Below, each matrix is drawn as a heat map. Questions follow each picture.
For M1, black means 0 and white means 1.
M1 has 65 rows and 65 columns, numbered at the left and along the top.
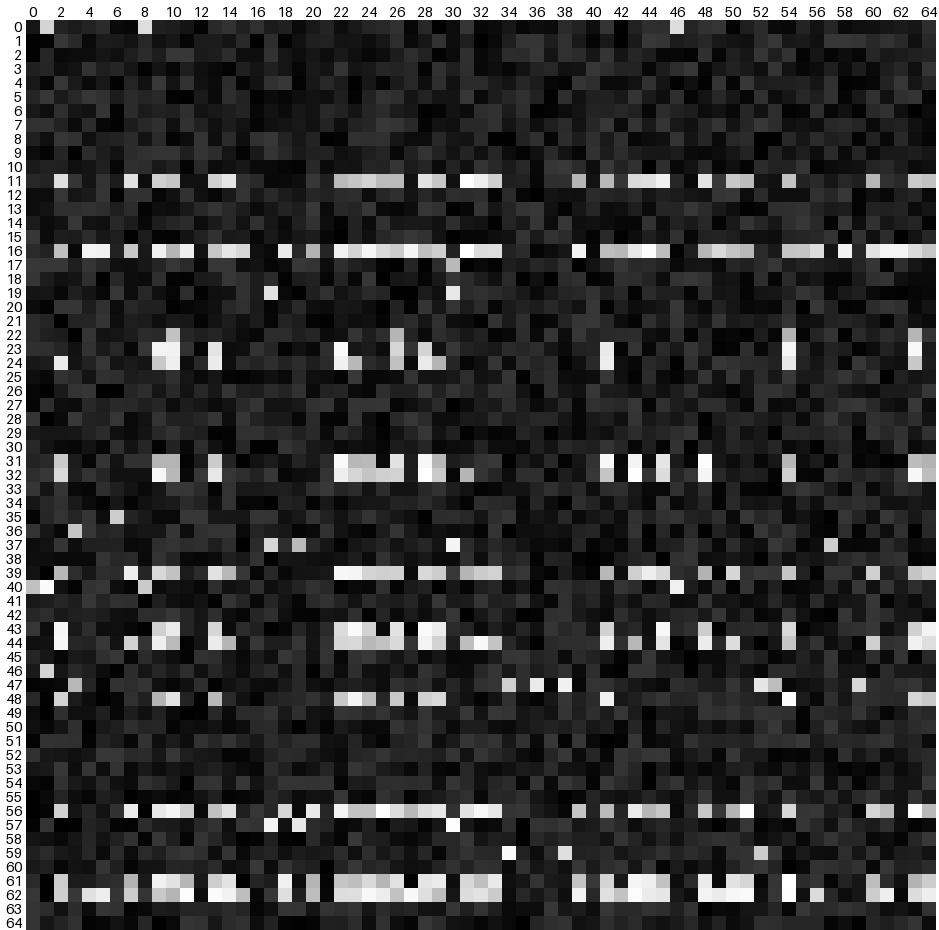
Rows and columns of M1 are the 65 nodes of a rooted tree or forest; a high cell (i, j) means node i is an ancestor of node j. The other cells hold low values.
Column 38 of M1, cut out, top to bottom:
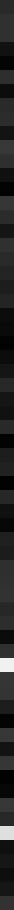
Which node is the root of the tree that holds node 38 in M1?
47
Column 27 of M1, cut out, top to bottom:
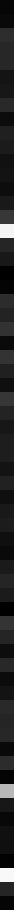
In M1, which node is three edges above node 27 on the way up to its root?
16
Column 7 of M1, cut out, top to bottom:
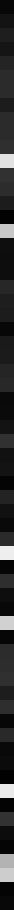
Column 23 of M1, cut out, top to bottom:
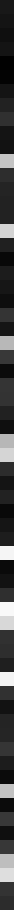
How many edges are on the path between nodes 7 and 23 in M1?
7
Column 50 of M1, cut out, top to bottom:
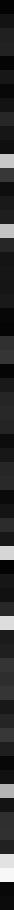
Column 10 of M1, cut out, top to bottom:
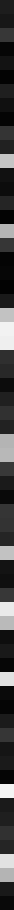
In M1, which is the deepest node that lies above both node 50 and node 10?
44
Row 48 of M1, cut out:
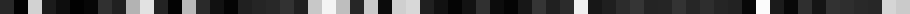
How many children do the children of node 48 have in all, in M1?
3
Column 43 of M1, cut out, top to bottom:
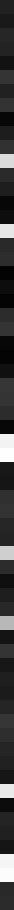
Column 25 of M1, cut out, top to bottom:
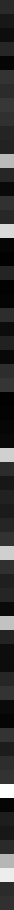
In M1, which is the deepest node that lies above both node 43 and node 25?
32
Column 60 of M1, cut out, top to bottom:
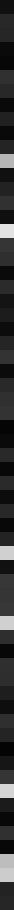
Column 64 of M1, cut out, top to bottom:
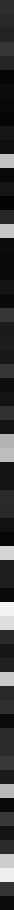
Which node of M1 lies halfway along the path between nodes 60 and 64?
31
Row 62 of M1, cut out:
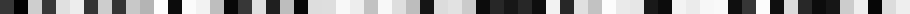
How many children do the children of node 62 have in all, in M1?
2
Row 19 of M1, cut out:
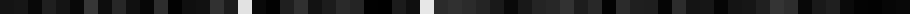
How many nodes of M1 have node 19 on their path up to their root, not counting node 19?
2
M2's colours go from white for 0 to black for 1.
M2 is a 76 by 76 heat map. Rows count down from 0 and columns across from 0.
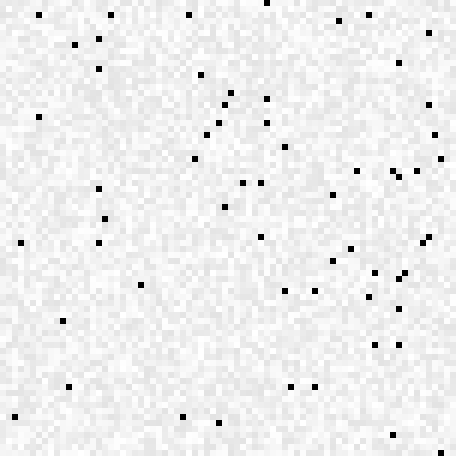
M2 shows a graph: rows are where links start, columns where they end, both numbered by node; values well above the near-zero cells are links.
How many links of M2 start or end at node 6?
3
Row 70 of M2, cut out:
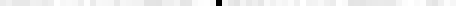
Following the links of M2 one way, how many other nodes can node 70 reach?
4
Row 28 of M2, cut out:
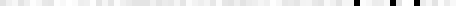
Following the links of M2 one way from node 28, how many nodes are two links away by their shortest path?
2
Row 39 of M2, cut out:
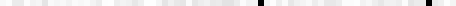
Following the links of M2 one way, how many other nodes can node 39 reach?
3
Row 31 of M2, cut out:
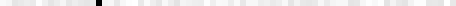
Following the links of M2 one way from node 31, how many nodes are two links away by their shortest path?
1
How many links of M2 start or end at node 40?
4
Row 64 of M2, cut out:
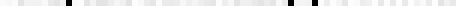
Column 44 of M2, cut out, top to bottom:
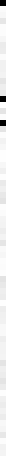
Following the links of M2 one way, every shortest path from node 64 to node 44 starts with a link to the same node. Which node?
node 11
